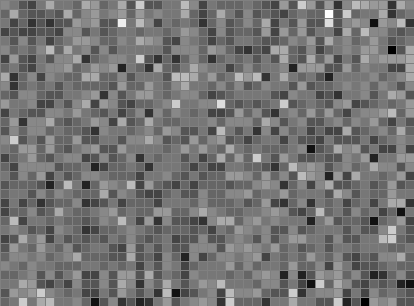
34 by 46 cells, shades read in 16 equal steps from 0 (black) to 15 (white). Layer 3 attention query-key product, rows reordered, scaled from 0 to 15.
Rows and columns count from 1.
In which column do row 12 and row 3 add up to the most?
25
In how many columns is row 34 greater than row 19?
19
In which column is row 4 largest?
41
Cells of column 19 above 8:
5
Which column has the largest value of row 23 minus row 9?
30
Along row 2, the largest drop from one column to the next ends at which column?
38
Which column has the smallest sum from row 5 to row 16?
36
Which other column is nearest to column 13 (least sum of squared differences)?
7
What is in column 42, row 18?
2
